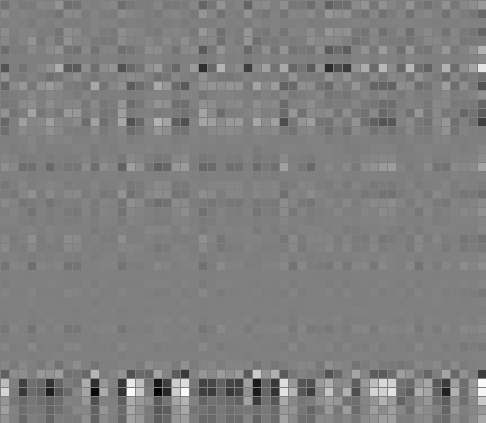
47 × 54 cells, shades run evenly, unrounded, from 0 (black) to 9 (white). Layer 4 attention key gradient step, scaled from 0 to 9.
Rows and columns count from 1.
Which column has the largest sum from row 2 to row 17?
18
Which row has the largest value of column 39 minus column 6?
44
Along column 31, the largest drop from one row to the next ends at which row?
43
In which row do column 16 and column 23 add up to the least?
8
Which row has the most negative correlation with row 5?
3
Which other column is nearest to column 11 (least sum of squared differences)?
31
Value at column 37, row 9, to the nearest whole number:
5
